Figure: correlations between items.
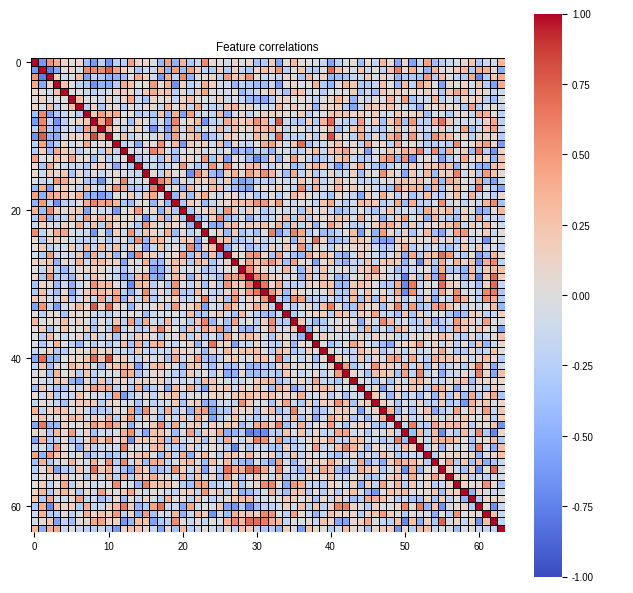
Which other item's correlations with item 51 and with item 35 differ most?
13
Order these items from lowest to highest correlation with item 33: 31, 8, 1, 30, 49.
31, 30, 1, 49, 8
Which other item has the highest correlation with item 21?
25
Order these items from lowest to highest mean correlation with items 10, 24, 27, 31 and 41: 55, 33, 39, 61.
39, 61, 55, 33
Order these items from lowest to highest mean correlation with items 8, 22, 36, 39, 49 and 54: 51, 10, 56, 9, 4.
4, 9, 56, 51, 10
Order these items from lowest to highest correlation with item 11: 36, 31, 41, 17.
41, 31, 17, 36
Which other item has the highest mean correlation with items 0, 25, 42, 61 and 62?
32
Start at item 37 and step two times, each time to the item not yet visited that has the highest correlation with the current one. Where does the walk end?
55
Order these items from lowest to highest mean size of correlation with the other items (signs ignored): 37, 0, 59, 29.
37, 59, 0, 29
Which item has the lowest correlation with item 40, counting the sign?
0
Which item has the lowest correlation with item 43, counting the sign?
6
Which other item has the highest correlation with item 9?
1
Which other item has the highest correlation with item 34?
46
